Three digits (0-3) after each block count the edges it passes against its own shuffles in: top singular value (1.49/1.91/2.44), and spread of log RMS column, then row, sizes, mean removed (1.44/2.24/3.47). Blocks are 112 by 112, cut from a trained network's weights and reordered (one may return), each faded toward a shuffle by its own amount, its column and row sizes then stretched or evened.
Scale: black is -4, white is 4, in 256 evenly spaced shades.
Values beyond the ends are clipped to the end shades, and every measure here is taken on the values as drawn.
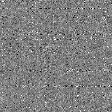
0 1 2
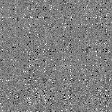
0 2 2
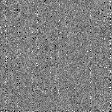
0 2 1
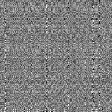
3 2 0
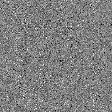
1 1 0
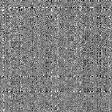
2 2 2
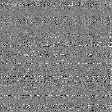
0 1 3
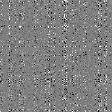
2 3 2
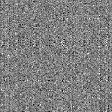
1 1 1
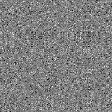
2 1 1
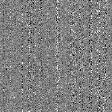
0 3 0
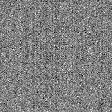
1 0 0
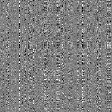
3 3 1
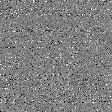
0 0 2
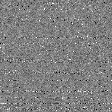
0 0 2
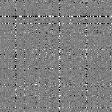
3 2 2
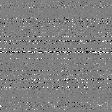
2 1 3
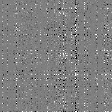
1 3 2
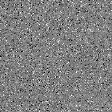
1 1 1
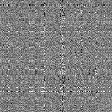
3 2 1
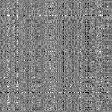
3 2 2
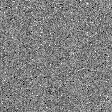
0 0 0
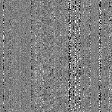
2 3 0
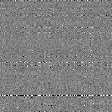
3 0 2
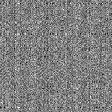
2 0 1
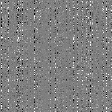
1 3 1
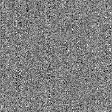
0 2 0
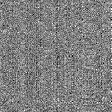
2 1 0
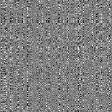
3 3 1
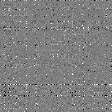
1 2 2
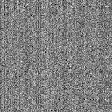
2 0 1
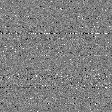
1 0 2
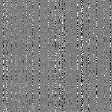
3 3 0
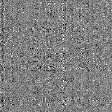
1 2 2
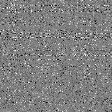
1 1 2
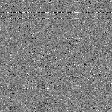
2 0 1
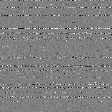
2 0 3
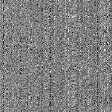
2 2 1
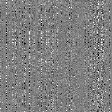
2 3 0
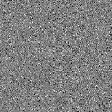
2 1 0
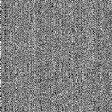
2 2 0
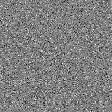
2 0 0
